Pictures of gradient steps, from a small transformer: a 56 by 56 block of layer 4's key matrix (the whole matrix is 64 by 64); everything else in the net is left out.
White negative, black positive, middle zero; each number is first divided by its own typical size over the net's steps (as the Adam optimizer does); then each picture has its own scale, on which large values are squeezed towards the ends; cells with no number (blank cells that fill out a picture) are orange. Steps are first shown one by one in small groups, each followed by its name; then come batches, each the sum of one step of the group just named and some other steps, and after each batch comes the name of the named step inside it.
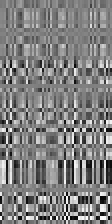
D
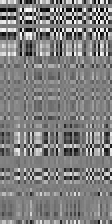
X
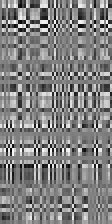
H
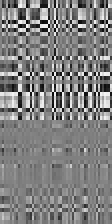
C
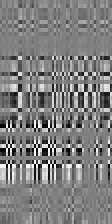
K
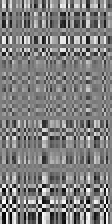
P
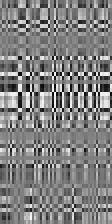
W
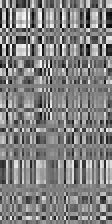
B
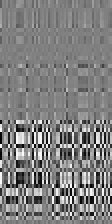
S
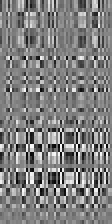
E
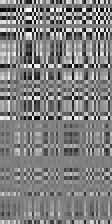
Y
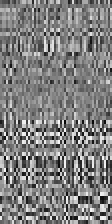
D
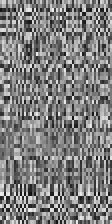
Y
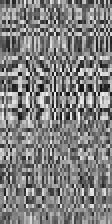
W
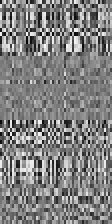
S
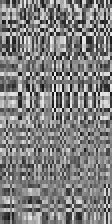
W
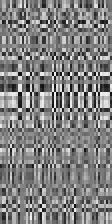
W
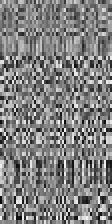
D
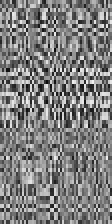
C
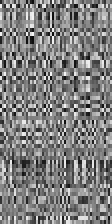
D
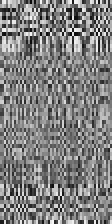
H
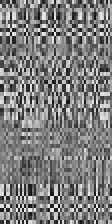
C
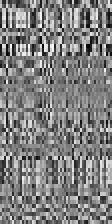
B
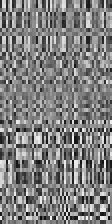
D
